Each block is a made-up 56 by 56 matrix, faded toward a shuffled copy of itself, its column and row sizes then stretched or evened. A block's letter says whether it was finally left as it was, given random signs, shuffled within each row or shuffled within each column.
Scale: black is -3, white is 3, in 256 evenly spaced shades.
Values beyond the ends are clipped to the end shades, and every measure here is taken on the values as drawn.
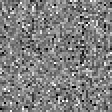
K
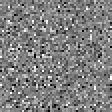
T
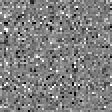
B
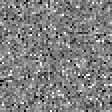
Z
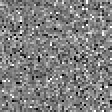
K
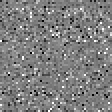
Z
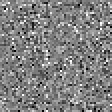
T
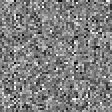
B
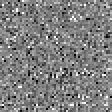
Z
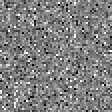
K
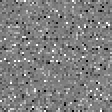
Z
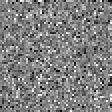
T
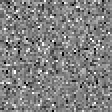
T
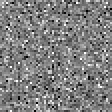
K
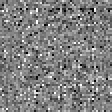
B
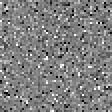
K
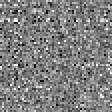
B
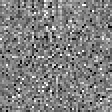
B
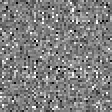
B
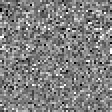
T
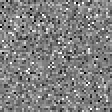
Z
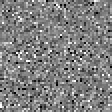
Z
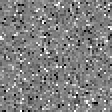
K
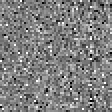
K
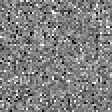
T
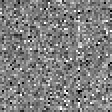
K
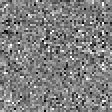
T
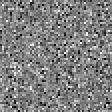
K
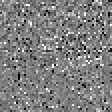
B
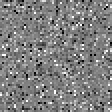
T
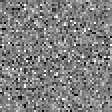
Z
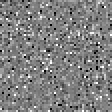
T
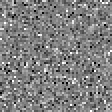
Z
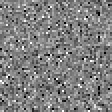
K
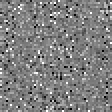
K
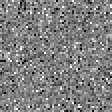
Z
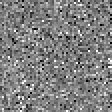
K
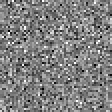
T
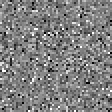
T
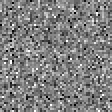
K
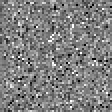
K
